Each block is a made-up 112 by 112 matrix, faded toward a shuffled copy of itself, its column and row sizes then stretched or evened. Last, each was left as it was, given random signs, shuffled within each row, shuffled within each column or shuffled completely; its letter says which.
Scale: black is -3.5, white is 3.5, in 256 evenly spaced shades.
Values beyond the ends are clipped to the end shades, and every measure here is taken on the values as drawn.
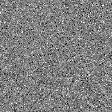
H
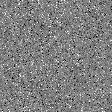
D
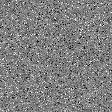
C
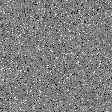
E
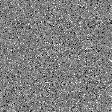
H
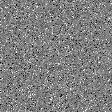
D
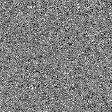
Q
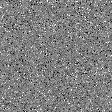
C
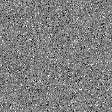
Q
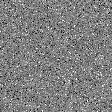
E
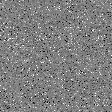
C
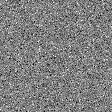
E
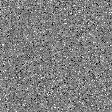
C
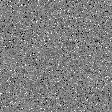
C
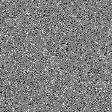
Q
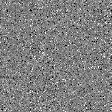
H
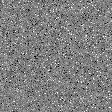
E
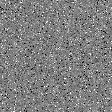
D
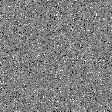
Q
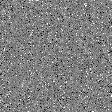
D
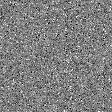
D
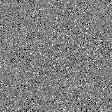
Q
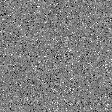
Q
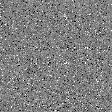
Q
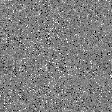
H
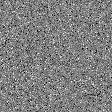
E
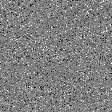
C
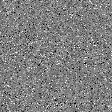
C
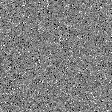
D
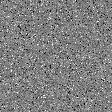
E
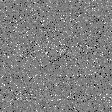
C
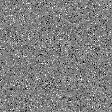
H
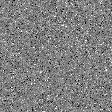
D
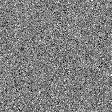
D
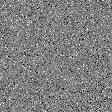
C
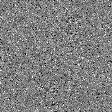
D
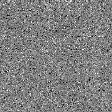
H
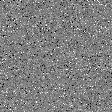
C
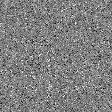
Q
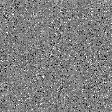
H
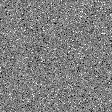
E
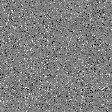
Q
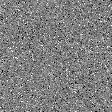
D
